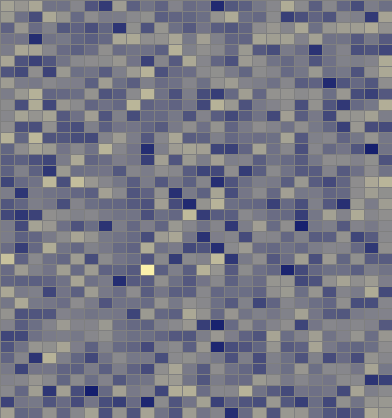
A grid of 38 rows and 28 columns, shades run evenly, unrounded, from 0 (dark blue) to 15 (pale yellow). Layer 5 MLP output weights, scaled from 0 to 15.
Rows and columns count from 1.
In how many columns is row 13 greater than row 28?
15
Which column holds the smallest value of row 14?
27
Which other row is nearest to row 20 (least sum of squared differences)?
30
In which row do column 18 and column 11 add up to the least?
37
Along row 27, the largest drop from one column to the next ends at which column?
28
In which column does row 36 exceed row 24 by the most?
13
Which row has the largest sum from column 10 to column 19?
4
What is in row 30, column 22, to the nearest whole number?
3
